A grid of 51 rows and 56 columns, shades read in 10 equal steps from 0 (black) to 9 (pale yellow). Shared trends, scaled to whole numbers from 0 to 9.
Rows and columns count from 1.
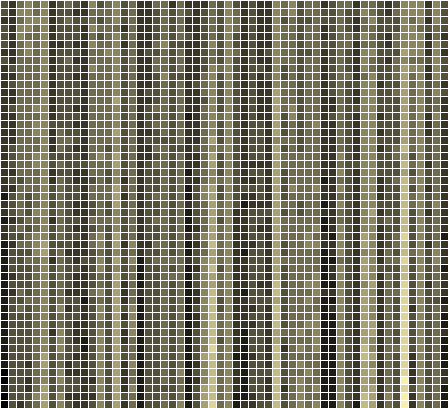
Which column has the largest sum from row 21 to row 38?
51
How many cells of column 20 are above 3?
12
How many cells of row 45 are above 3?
24
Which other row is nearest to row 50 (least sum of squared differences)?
45
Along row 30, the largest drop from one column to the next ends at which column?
52
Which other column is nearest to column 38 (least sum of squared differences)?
8
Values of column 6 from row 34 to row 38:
5 5 5 5 5
